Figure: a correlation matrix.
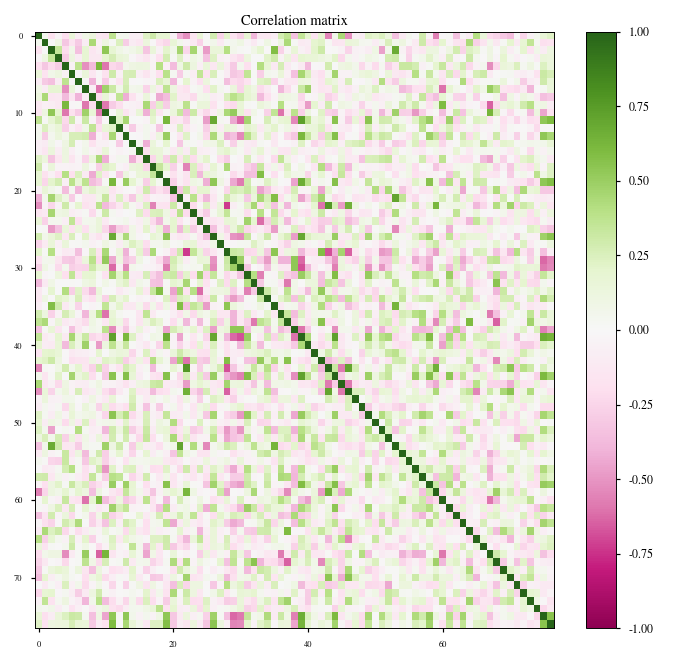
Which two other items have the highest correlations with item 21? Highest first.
53, 35
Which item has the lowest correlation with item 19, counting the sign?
30
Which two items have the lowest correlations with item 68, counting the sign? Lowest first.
37, 42
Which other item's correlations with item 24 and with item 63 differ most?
33
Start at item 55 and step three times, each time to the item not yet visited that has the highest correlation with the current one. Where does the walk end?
60
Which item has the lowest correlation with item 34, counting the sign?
29
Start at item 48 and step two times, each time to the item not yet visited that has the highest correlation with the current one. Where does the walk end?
10
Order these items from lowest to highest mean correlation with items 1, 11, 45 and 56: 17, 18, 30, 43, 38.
38, 30, 43, 18, 17
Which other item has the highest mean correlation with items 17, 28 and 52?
42
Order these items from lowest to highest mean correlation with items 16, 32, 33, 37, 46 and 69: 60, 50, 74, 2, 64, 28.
28, 50, 2, 74, 60, 64
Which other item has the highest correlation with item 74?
18
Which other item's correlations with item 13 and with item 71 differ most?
39
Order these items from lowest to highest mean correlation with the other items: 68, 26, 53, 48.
48, 68, 53, 26
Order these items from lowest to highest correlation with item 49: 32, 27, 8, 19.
27, 8, 32, 19
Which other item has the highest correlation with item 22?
43
